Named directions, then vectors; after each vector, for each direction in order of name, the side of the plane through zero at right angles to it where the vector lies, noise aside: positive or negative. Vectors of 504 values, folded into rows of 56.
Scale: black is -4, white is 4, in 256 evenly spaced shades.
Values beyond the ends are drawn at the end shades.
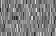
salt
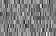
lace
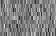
negative, negative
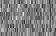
positive, negative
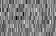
negative, positive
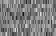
negative, positive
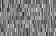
negative, positive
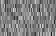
positive, positive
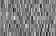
negative, negative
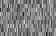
negative, positive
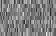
positive, negative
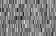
negative, positive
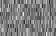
positive, negative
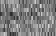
positive, positive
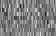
positive, positive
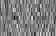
positive, positive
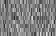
positive, positive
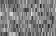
negative, negative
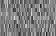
negative, negative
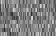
positive, positive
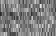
positive, positive
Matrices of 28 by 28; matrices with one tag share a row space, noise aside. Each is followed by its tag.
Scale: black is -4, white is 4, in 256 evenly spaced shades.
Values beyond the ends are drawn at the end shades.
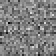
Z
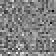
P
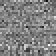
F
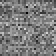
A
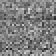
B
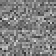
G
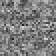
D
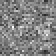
D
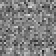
B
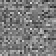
F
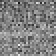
A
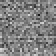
Z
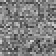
Z
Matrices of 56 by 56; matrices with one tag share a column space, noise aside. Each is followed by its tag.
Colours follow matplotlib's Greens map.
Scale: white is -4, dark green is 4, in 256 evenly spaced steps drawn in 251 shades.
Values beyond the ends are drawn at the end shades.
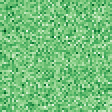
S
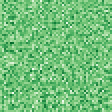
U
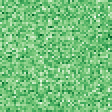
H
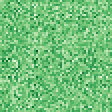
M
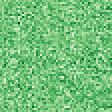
M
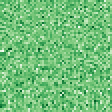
U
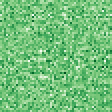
M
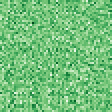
U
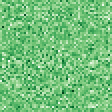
M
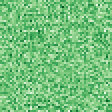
S
